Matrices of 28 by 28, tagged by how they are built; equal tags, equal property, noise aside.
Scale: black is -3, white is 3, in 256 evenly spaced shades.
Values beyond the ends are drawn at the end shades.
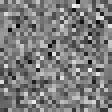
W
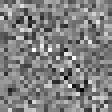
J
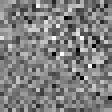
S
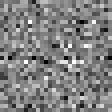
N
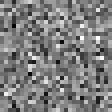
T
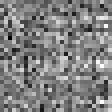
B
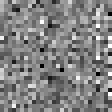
T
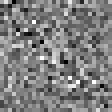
J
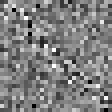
J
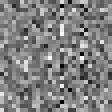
T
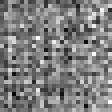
B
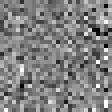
T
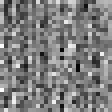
B
